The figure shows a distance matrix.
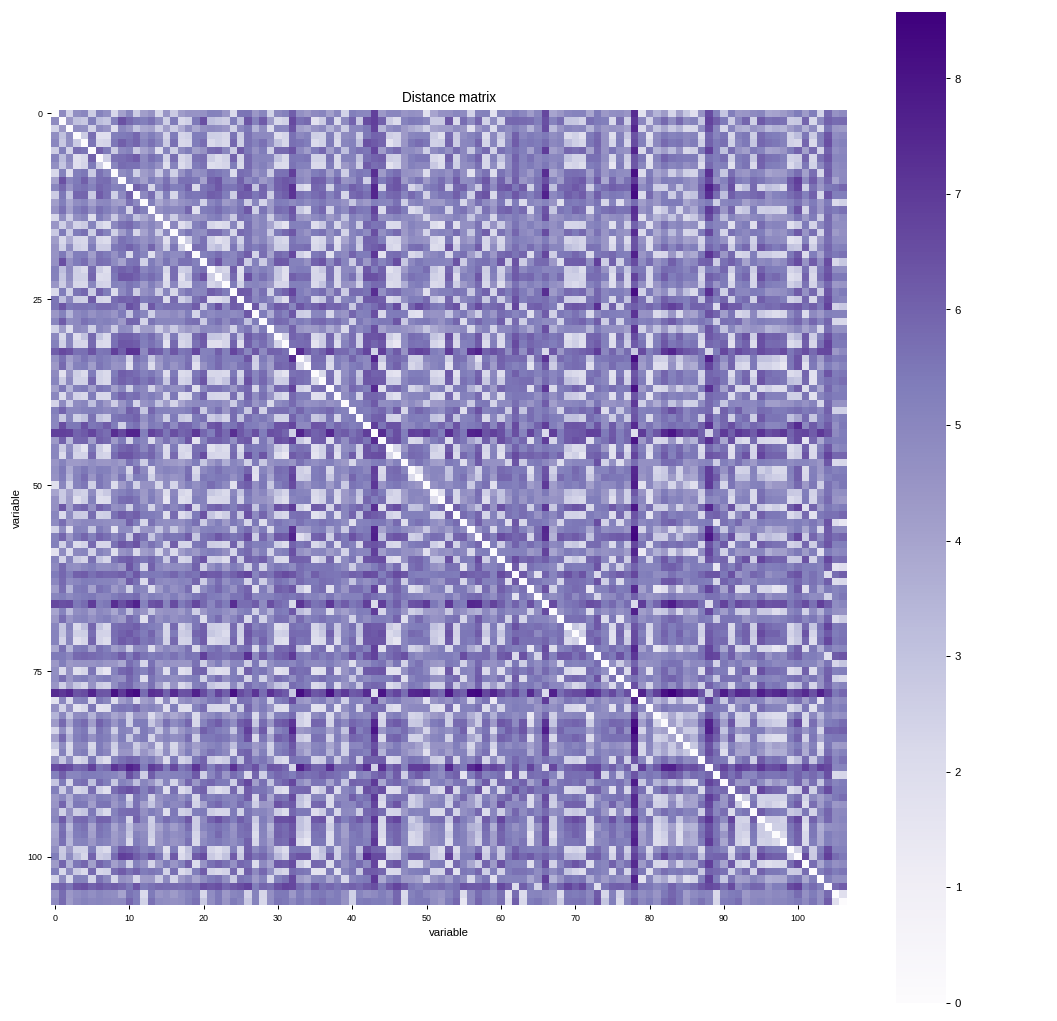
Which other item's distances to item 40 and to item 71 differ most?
46
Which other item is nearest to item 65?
62
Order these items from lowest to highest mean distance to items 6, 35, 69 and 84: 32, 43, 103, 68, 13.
13, 103, 68, 32, 43
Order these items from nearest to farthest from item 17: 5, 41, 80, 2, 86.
80, 41, 2, 86, 5
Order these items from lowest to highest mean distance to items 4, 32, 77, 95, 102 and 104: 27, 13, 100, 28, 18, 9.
18, 100, 27, 13, 28, 9
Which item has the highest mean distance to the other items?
78
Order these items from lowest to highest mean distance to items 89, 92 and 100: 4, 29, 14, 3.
4, 3, 29, 14
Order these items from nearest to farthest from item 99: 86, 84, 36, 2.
36, 2, 86, 84
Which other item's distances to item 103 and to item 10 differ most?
11
